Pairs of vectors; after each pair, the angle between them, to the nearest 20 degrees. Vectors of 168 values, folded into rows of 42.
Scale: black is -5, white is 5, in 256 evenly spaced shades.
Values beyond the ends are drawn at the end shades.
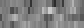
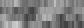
100 degrees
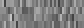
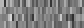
40 degrees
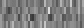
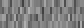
80 degrees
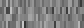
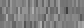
60 degrees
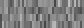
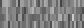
80 degrees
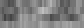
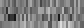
60 degrees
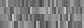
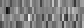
80 degrees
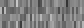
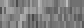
140 degrees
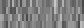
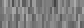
140 degrees
